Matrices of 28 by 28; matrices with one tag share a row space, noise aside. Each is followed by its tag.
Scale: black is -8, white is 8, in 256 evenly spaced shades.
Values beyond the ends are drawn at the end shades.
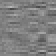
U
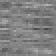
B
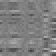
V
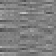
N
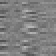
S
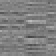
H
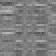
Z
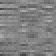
N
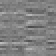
H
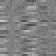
S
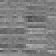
H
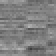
H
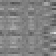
V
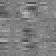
S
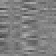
S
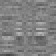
Z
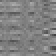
V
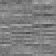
B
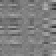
V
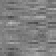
U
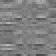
Z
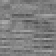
B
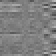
V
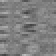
S
